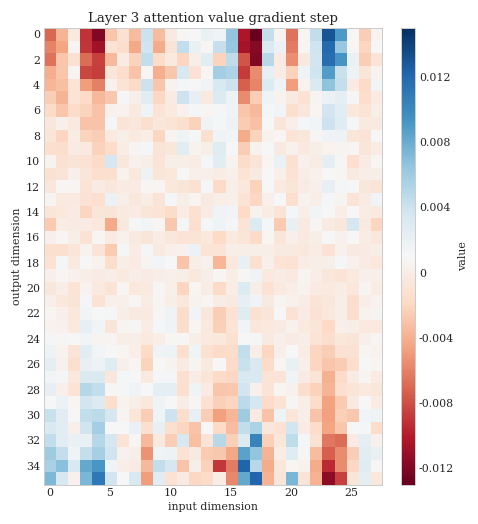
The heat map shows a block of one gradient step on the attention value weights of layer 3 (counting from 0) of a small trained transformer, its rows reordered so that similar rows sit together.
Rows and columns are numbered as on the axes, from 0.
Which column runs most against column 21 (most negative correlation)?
6
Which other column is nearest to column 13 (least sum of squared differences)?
25
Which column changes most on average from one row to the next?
14
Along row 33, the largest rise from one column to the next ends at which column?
16
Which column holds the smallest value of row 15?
5
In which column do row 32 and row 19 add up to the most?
17
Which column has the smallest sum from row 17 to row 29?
23
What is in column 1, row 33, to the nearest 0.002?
0.004
